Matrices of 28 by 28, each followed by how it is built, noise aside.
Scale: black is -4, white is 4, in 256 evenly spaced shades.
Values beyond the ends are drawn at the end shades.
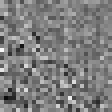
lower triangular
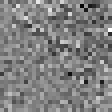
upper triangular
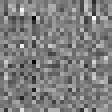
low rank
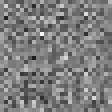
low rank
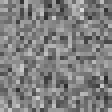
blocks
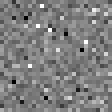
sparse
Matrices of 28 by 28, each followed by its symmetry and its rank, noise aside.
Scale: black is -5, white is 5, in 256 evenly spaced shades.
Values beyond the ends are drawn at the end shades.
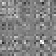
symmetric, rank three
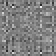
no symmetry, rank three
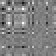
symmetric, rank one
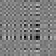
symmetric, rank one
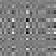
no symmetry, rank one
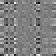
no symmetry, rank one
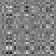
no symmetry, rank two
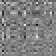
no symmetry, rank three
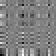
no symmetry, rank one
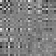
symmetric, rank two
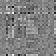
no symmetry, rank two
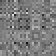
symmetric, rank three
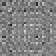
symmetric, rank three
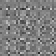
no symmetry, rank three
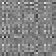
no symmetry, rank three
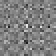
no symmetry, rank two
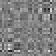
antisymmetric, rank two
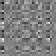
no symmetry, rank two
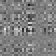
antisymmetric, rank two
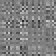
antisymmetric, rank two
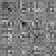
symmetric, rank three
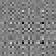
symmetric, rank two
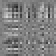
antisymmetric, rank two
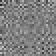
no symmetry, rank three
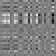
no symmetry, rank one
